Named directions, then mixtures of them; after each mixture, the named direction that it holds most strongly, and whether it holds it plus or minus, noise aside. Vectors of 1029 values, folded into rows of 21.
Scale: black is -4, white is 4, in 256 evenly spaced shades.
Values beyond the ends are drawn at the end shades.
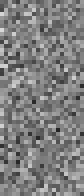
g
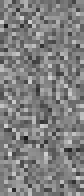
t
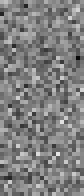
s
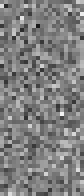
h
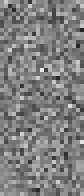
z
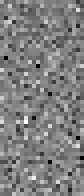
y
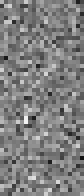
y, plus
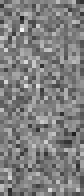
h, minus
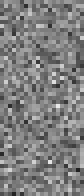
h, minus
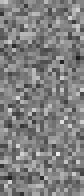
s, plus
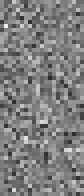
t, minus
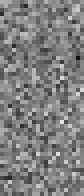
s, plus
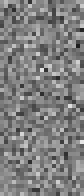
z, plus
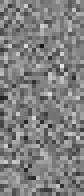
g, minus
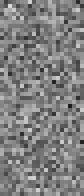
z, minus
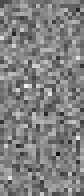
s, minus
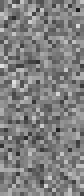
g, plus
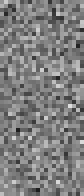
z, plus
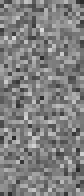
h, minus
